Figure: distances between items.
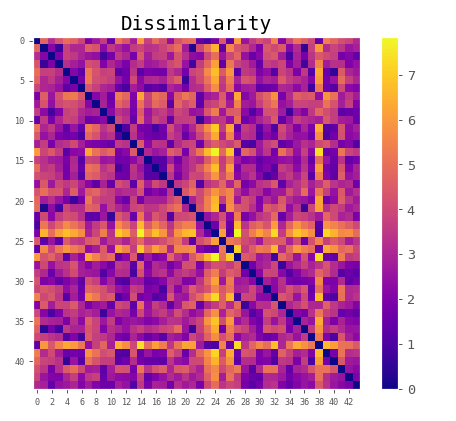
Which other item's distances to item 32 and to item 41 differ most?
27
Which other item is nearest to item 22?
10
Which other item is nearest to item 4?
40
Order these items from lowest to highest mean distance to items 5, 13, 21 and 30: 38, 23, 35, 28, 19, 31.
35, 28, 31, 19, 23, 38
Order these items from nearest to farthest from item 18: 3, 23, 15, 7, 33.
33, 7, 15, 23, 3
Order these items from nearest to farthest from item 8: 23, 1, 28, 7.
7, 28, 23, 1
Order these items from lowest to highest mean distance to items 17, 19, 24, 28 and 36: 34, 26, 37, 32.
37, 34, 32, 26
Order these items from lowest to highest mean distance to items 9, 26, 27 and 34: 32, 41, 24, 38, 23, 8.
41, 8, 32, 23, 38, 24
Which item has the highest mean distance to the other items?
24
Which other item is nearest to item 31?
17
